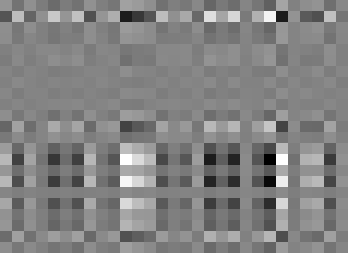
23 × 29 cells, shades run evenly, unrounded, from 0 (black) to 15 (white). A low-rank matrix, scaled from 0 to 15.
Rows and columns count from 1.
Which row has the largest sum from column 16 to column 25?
2
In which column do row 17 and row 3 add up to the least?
23
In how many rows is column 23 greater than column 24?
8
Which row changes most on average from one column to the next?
15
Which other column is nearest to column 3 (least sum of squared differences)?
17
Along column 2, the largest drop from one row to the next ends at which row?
3
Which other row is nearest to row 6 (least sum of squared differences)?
13
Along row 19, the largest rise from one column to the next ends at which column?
24
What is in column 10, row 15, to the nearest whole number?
5
